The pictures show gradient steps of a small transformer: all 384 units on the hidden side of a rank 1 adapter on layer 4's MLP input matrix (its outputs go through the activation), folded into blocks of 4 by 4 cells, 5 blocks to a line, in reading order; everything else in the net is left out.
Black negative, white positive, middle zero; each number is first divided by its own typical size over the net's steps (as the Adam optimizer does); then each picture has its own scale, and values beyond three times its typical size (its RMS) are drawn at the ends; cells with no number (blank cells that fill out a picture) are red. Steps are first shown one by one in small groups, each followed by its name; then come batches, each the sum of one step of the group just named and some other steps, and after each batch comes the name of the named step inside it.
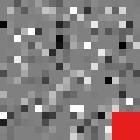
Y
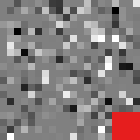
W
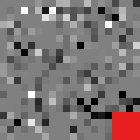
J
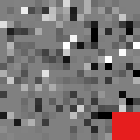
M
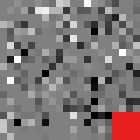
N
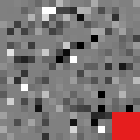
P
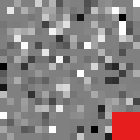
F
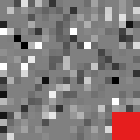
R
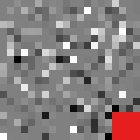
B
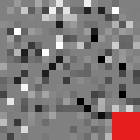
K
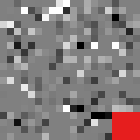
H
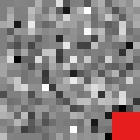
B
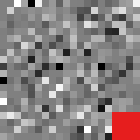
F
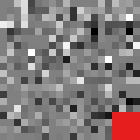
M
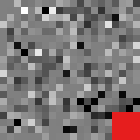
J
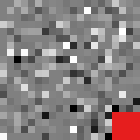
B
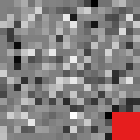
B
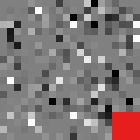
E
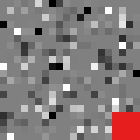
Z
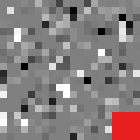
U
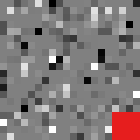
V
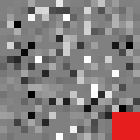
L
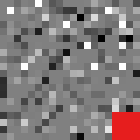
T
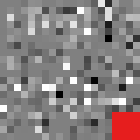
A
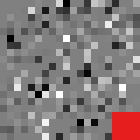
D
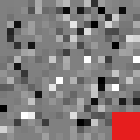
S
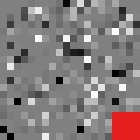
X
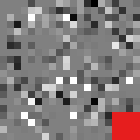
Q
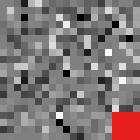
T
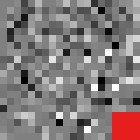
S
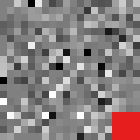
Z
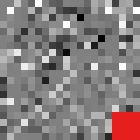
T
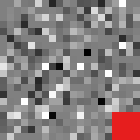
Z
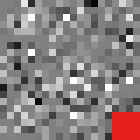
Q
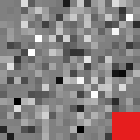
X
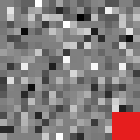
T
